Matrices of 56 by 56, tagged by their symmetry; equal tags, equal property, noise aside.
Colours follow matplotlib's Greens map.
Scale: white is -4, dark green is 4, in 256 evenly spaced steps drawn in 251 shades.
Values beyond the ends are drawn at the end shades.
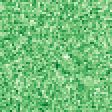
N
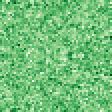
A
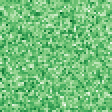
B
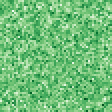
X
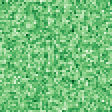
A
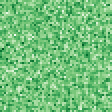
N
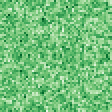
A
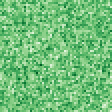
X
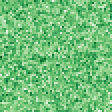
B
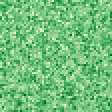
X
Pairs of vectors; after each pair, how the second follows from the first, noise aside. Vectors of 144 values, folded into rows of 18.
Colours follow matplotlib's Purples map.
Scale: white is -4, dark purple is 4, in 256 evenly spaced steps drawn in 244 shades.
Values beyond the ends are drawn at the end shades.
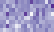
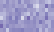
reversed, shrunk.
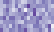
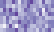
wrapped around.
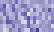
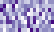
scaled up.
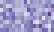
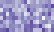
copied.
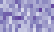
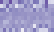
wrapped around, negated, partly zeroed.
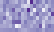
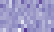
wrapped around, negated, partly zeroed.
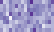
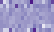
partly zeroed.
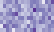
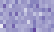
partly zeroed.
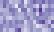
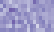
reversed, shrunk.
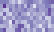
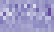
partly zeroed.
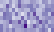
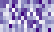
negated, scaled up.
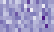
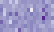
partly zeroed.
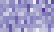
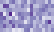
shuffled.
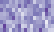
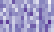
shuffled.
